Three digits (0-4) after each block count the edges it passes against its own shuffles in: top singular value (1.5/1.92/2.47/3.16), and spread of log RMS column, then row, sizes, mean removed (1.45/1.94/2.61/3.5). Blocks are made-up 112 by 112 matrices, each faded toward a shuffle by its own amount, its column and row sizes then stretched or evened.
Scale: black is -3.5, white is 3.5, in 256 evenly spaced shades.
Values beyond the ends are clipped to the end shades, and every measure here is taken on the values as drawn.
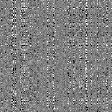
3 4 2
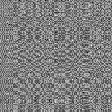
4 1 0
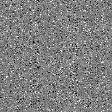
1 2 1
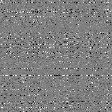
2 1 4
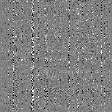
1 4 1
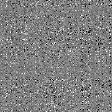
0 3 3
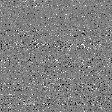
0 1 3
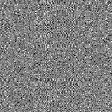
3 2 0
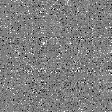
2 1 2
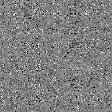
1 2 2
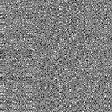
3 1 0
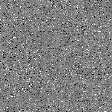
1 1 1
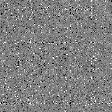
1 2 2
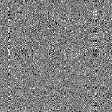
3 3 2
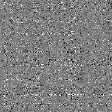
1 3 3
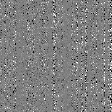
1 4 0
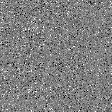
0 1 1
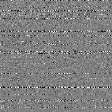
3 1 4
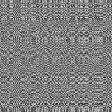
4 0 4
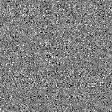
1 1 2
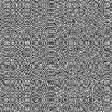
4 1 1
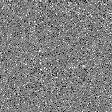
1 0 0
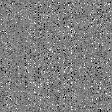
0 3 1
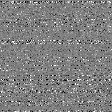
2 0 4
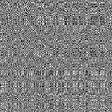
4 2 3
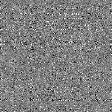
1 2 3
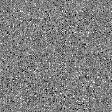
1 1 1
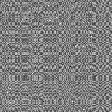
4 2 2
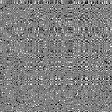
4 2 3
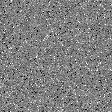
0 0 0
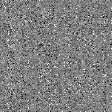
1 2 1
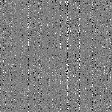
1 4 1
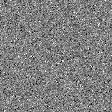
1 0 0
